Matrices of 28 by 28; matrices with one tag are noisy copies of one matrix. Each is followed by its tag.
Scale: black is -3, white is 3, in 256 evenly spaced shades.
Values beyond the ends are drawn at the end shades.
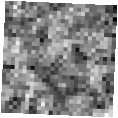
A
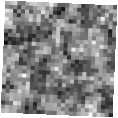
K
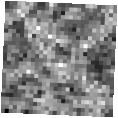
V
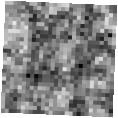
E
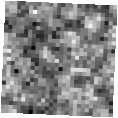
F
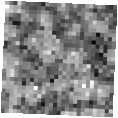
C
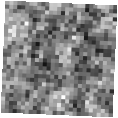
E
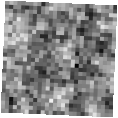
E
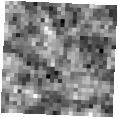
C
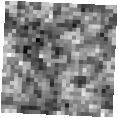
F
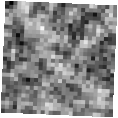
V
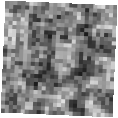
E
